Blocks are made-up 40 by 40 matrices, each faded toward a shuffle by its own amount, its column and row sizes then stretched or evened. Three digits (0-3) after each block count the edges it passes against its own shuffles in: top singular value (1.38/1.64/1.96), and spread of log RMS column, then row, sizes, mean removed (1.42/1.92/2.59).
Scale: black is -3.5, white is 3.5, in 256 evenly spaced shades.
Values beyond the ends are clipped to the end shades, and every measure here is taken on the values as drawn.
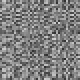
3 1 0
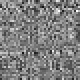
2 0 2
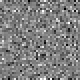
3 0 2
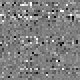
1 1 2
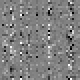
1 3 1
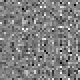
2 2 0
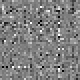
0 2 2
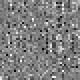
2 1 0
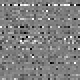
2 0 3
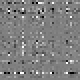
1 2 3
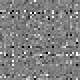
0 2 2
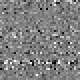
1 0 3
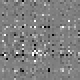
2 2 2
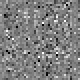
0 3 0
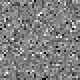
1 0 0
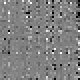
2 3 2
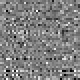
2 0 2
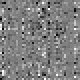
2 3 1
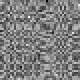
3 0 0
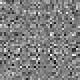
3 1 1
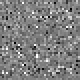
0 0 2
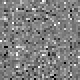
1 2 1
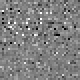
0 0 2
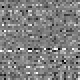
2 0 3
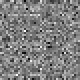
2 0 1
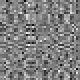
3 2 0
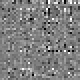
2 2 2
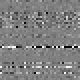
3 0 3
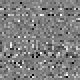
1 0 3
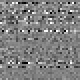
1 0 3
